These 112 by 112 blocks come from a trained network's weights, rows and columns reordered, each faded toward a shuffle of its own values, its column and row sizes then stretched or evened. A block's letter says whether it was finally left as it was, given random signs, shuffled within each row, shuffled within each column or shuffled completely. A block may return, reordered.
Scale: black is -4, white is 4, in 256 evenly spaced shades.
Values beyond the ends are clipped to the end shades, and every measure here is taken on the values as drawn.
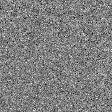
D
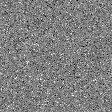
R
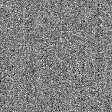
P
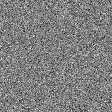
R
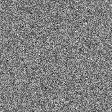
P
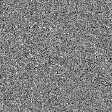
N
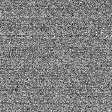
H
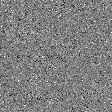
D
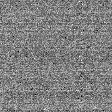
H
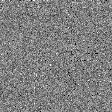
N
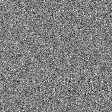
D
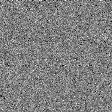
D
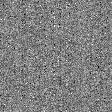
P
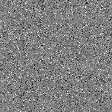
N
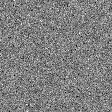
R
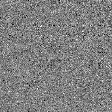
H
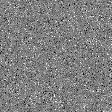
P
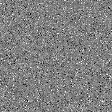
N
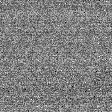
H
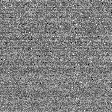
H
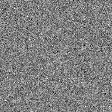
N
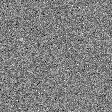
R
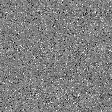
D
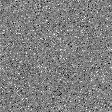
D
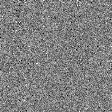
N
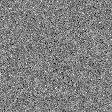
R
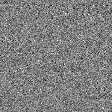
D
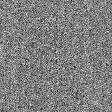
P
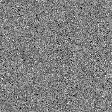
P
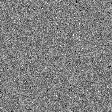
P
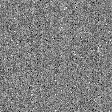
P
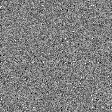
N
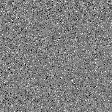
N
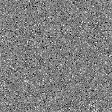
H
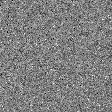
R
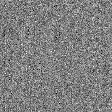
P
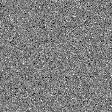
N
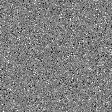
P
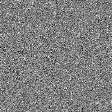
N
